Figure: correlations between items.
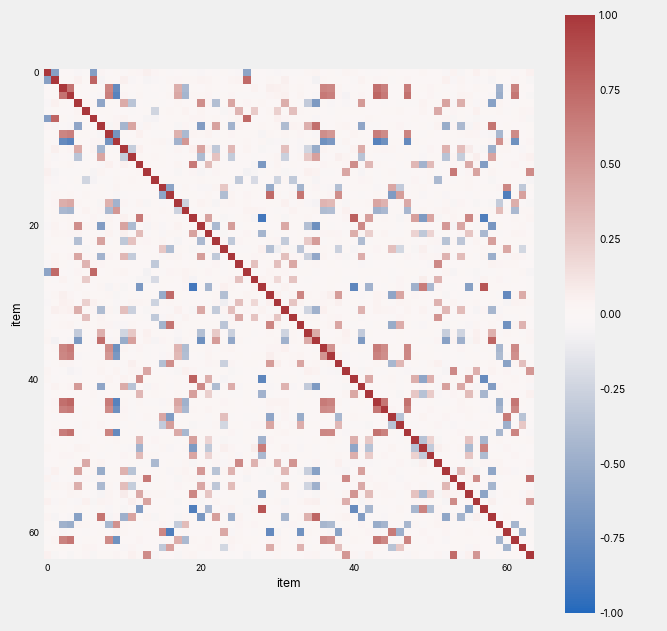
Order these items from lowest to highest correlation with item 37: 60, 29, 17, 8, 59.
59, 60, 29, 17, 8
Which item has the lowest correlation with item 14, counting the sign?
51
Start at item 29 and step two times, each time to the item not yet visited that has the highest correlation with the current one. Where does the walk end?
33
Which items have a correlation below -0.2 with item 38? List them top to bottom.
15, 23, 45, 60
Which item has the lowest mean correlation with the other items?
9
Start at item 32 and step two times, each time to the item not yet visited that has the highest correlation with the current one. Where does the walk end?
25
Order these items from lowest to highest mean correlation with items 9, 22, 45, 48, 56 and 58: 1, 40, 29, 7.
29, 1, 40, 7
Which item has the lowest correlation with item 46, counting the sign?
60
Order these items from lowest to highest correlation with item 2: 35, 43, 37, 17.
35, 17, 37, 43
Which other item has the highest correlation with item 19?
40
